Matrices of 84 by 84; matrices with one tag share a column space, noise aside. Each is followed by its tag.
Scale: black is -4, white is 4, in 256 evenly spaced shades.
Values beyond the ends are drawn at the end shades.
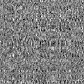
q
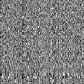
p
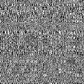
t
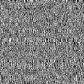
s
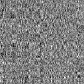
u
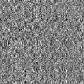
q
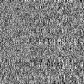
s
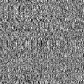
q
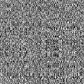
p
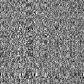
p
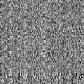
p
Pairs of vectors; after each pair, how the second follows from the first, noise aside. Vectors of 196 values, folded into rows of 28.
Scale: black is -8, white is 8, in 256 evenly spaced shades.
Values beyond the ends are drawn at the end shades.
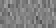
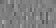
wrapped around, partly zeroed.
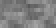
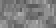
copied.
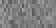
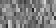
wrapped around, negated, scaled up.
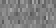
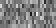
wrapped around, negated, scaled up.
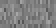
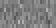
negated.
